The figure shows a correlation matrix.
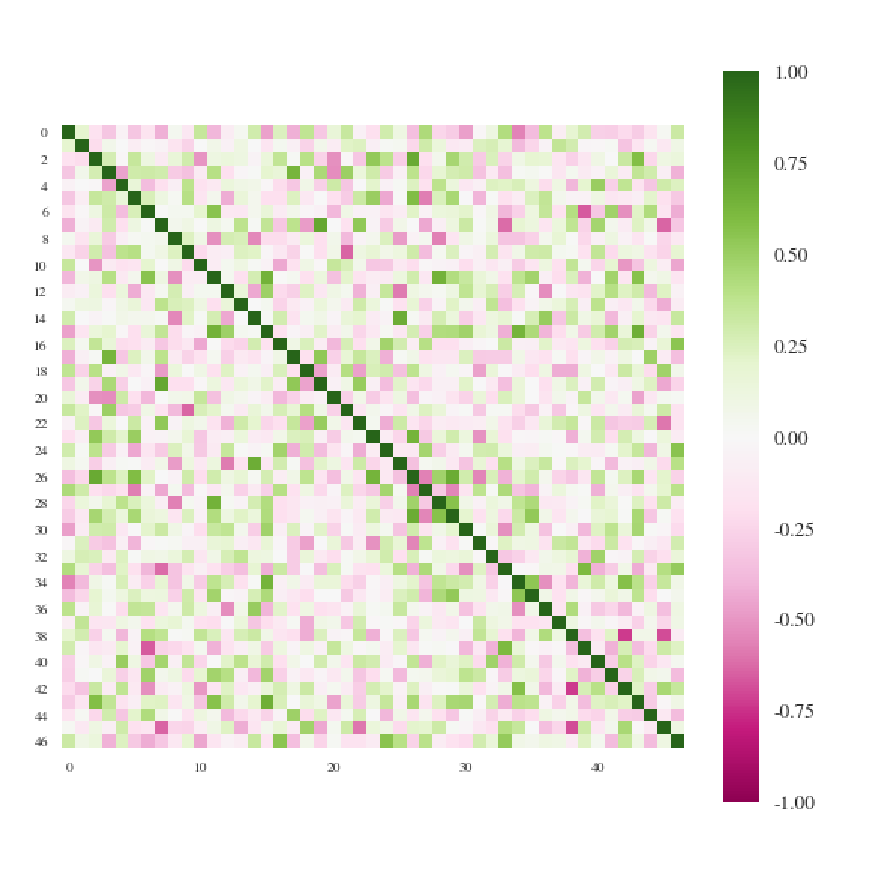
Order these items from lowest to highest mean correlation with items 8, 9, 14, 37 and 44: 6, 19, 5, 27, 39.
39, 27, 19, 6, 5
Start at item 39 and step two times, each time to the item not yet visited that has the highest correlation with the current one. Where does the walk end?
46
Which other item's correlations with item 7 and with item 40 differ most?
4
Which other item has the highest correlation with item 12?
15
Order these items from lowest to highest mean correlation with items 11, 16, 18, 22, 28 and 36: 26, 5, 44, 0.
44, 0, 5, 26
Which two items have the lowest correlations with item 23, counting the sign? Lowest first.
31, 38
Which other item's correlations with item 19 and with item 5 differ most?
26
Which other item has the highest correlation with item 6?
11
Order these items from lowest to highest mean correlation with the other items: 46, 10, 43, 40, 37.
10, 37, 46, 40, 43
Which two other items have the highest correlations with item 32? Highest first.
40, 13
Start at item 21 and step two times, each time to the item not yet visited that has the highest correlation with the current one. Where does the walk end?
17
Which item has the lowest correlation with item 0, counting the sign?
34
